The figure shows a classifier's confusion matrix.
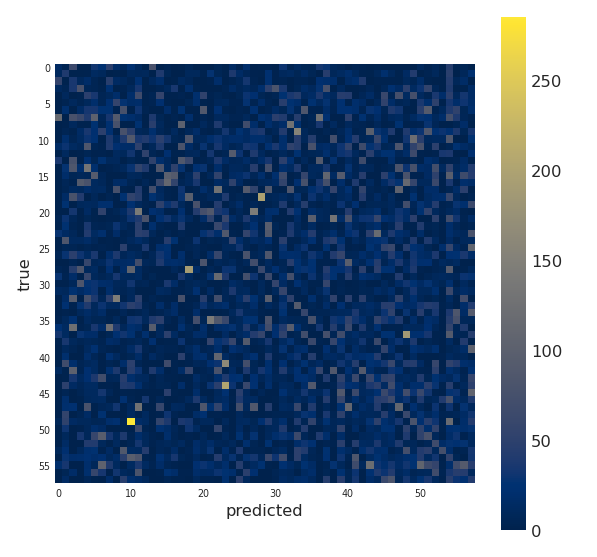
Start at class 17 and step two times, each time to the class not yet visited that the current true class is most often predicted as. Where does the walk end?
29
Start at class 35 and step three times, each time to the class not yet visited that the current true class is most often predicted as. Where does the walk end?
26
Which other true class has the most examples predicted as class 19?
35
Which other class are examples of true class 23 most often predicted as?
44
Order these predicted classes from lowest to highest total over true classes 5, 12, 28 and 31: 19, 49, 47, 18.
47, 19, 49, 18
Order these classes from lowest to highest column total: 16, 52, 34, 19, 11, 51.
16, 19, 34, 51, 52, 11
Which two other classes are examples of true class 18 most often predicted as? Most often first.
28, 2
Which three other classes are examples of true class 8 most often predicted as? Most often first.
32, 17, 26
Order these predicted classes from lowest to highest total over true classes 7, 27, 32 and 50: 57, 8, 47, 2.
57, 47, 2, 8
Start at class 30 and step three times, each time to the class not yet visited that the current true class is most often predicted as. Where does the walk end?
48
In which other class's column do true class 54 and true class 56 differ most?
10
